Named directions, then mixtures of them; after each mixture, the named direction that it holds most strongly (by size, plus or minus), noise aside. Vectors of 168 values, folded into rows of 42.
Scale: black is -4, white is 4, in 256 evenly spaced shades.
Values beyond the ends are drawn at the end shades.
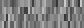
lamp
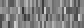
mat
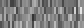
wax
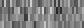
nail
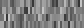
lamp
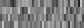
lamp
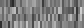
wax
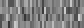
mat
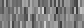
nail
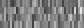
wax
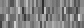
mat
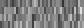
wax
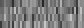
wax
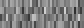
wax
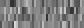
mat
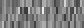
lamp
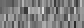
lamp
